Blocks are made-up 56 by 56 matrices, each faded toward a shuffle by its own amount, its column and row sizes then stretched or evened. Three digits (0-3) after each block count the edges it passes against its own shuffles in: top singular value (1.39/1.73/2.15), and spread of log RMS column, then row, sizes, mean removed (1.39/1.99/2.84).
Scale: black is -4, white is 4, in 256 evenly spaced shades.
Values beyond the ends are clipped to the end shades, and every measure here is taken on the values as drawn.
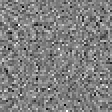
2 0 0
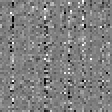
2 3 1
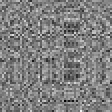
3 1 2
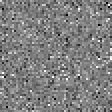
0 1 0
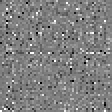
2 1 1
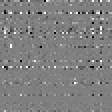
3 1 3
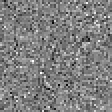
1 0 0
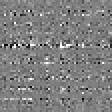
1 2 3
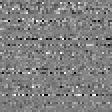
1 0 3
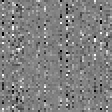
0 3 0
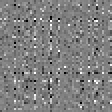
3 3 1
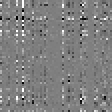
3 3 2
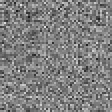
2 0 1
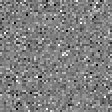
2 0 1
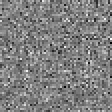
2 1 1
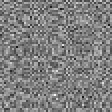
3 0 1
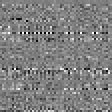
3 1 3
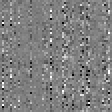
1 3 0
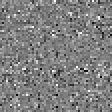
0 1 1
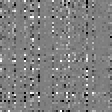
2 3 2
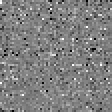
0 1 2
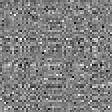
3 0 2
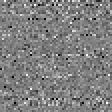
2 0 2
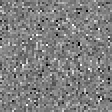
1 1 1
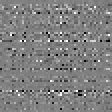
3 1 3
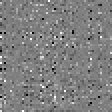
0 2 1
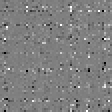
1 2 2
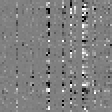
3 3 1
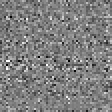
1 2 2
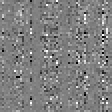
2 3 1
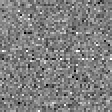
1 0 1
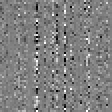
2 3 0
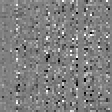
0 3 0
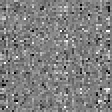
2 2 1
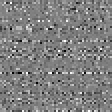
3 0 3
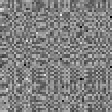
3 0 0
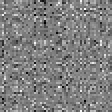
3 2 1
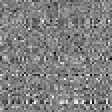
3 0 2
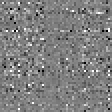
1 2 2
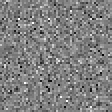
2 1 0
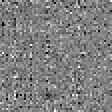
1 2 1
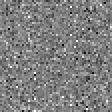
0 1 0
